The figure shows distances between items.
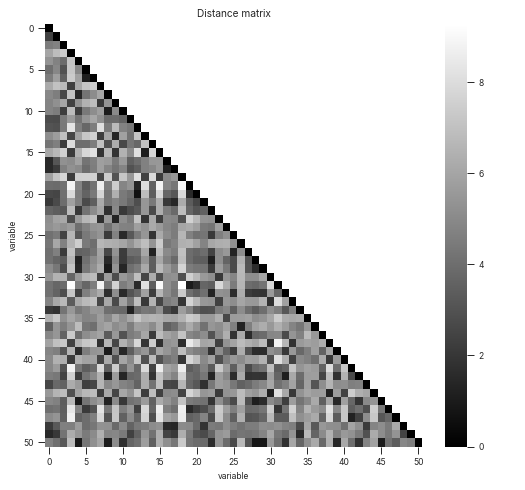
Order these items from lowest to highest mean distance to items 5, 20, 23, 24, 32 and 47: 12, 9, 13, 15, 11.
12, 11, 9, 13, 15
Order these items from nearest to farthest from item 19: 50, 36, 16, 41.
41, 50, 16, 36
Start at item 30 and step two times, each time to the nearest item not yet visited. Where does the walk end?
38
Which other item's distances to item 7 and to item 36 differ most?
26
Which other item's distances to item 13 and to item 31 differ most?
15
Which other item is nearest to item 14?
27
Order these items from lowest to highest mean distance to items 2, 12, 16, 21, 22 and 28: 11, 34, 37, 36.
34, 11, 37, 36
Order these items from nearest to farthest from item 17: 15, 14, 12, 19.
12, 19, 14, 15
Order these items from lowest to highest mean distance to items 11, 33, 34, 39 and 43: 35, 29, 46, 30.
29, 30, 46, 35
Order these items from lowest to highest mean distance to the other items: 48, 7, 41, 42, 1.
42, 48, 1, 41, 7
